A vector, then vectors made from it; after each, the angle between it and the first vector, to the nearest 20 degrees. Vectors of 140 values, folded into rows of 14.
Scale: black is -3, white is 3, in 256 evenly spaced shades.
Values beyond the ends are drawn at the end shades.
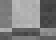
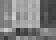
20 degrees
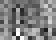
120 degrees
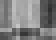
20 degrees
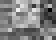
40 degrees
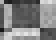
140 degrees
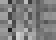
100 degrees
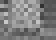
40 degrees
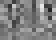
100 degrees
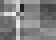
60 degrees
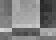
20 degrees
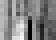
80 degrees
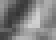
100 degrees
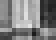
20 degrees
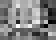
40 degrees
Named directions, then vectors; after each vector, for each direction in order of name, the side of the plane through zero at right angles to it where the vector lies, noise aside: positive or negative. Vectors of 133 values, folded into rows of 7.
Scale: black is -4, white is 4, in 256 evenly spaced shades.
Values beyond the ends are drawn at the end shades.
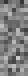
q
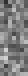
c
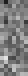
positive, positive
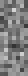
positive, negative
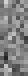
negative, negative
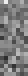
negative, negative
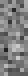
negative, positive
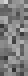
negative, negative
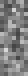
positive, negative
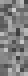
positive, negative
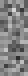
positive, negative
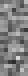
negative, positive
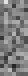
negative, negative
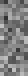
positive, positive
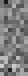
positive, positive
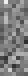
negative, negative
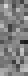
negative, positive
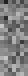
positive, positive
